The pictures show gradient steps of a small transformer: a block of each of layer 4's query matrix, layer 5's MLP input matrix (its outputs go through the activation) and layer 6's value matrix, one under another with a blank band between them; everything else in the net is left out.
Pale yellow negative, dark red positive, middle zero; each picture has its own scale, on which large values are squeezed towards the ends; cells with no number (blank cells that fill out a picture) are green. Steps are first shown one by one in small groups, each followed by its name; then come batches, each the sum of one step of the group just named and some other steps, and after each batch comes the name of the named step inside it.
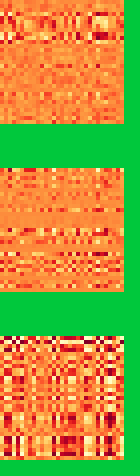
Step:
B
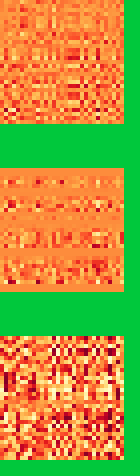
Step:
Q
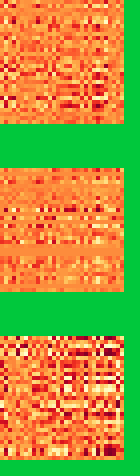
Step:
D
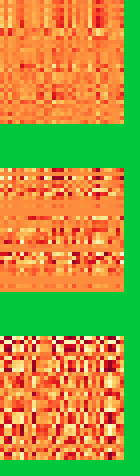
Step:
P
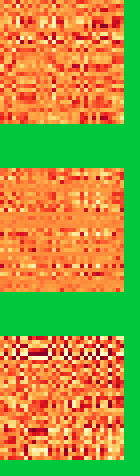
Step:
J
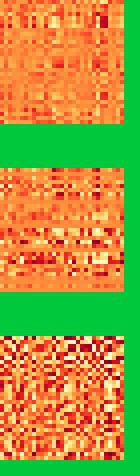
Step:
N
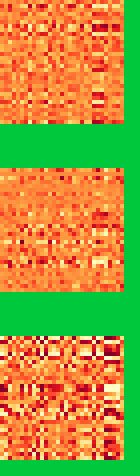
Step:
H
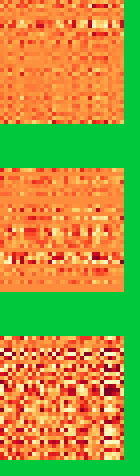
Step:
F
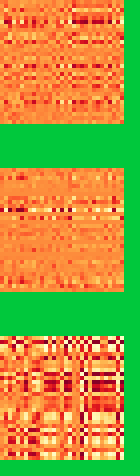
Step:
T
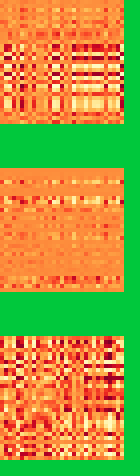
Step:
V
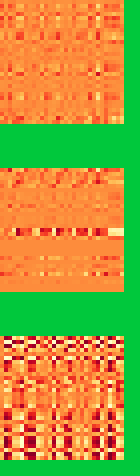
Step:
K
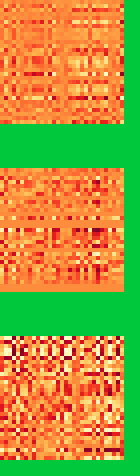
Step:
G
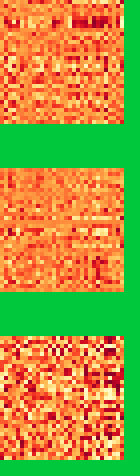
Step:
Q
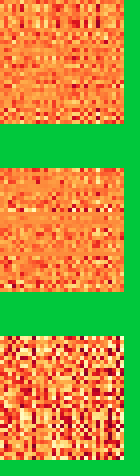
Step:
Q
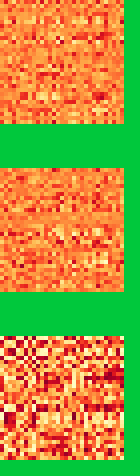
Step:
N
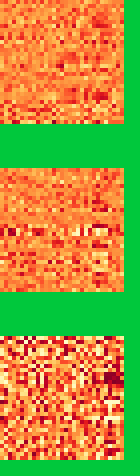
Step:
N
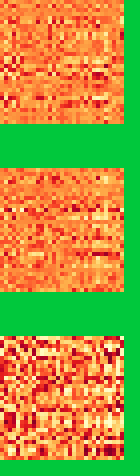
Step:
D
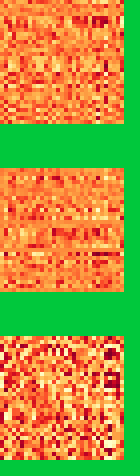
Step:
Q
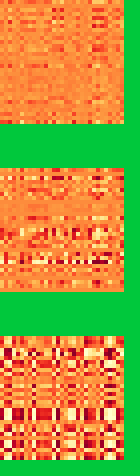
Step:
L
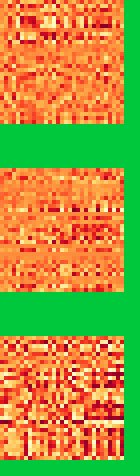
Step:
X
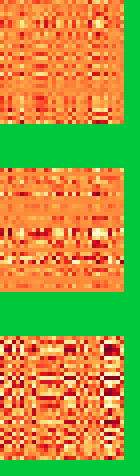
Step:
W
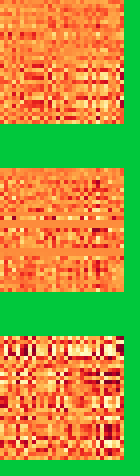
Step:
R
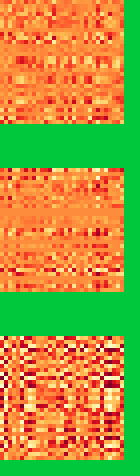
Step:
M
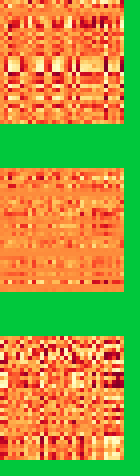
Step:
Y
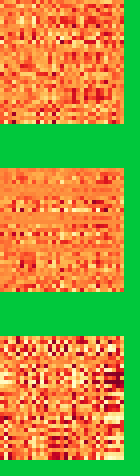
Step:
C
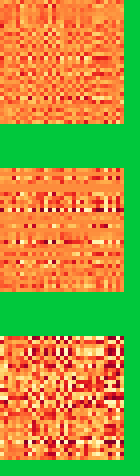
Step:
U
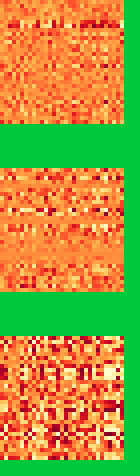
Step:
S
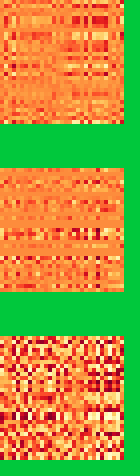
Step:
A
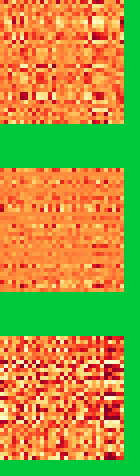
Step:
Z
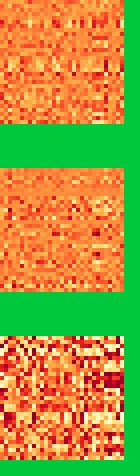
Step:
Y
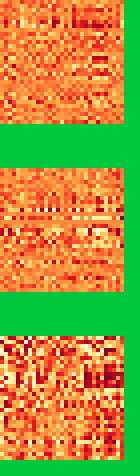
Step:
U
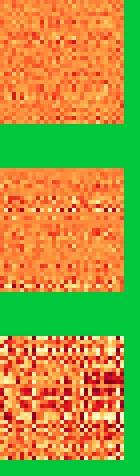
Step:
R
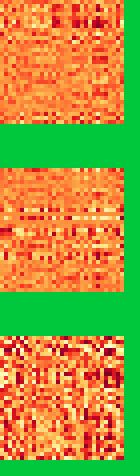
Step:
L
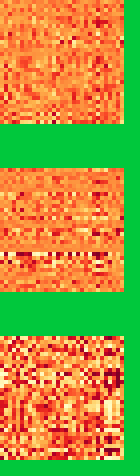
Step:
C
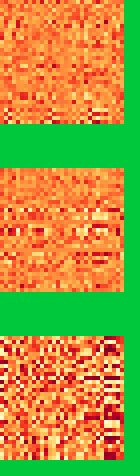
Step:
Z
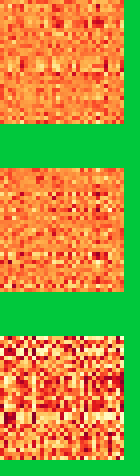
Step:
Y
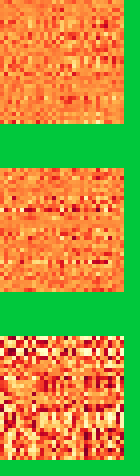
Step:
L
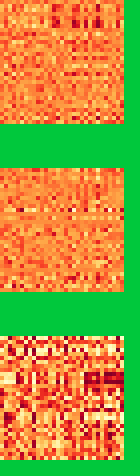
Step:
R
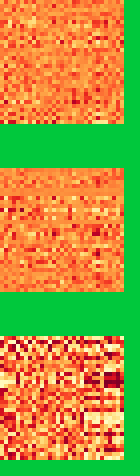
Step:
C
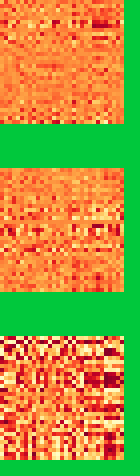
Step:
X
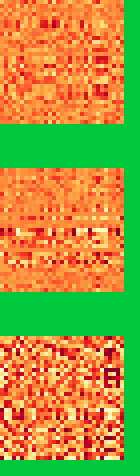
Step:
L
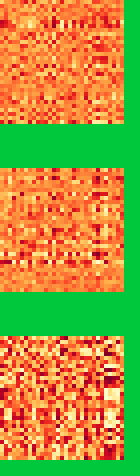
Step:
L
